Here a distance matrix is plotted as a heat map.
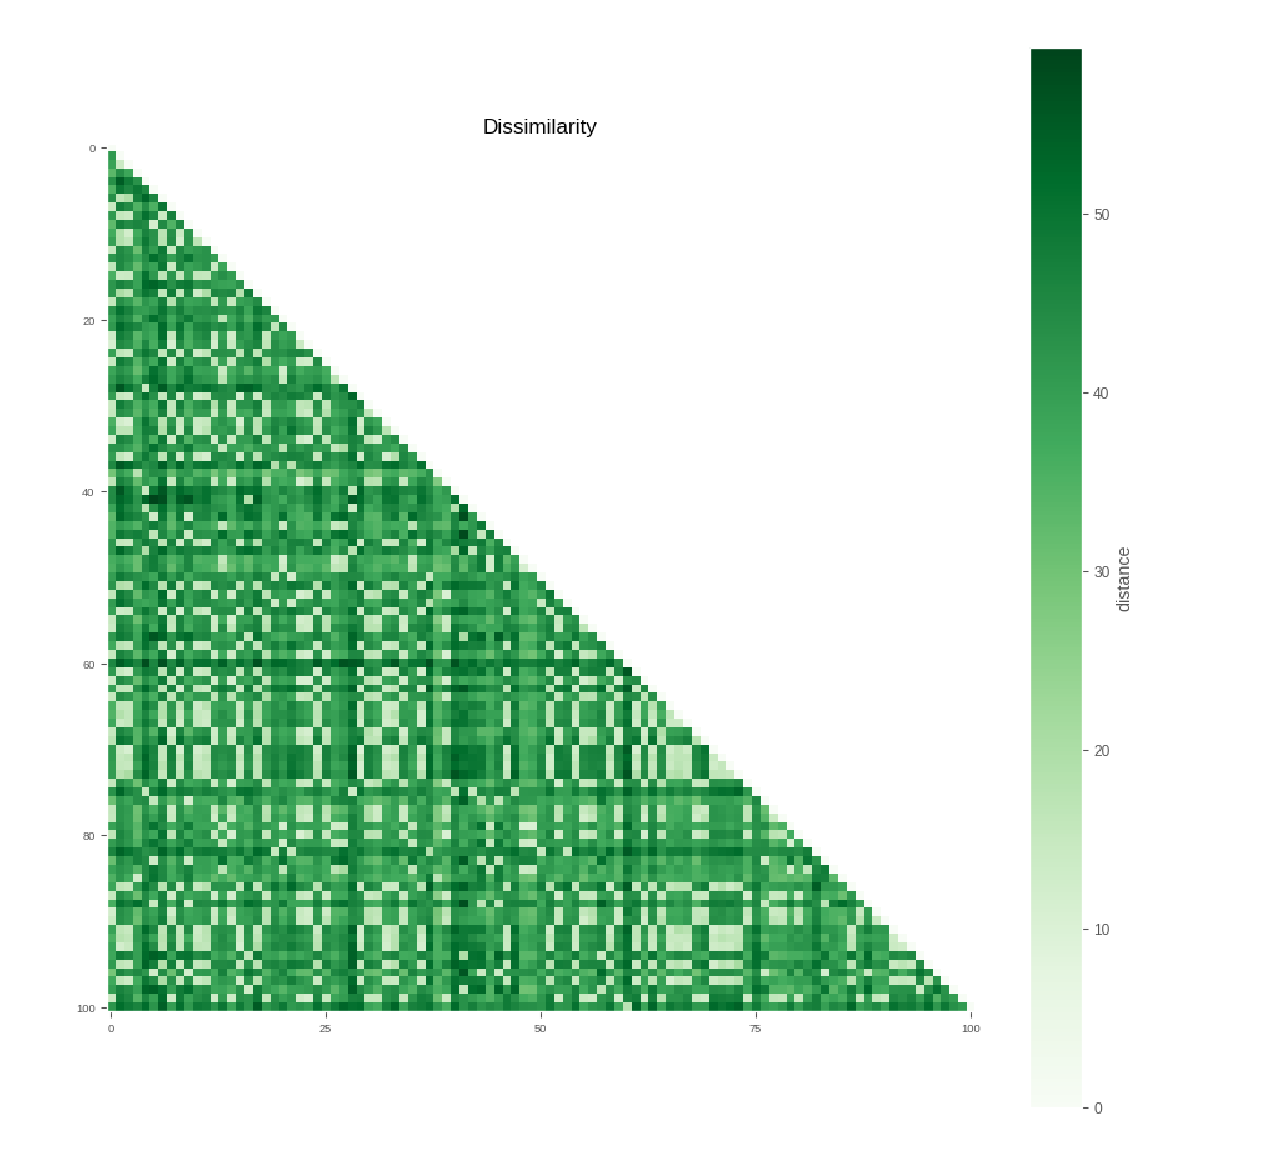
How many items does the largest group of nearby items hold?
32
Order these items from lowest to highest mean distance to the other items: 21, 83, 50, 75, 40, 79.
79, 83, 50, 21, 75, 40
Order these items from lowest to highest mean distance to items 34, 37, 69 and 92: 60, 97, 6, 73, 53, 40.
53, 97, 73, 6, 40, 60
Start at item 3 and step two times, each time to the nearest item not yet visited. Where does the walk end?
38
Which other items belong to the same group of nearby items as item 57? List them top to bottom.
16, 41, 94, 98
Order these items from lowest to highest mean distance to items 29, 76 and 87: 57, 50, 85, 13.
85, 50, 13, 57
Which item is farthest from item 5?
41
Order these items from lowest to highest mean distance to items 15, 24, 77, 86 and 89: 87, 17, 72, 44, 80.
72, 17, 87, 80, 44
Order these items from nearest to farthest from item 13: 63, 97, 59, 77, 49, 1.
49, 77, 59, 97, 1, 63
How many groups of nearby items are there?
9
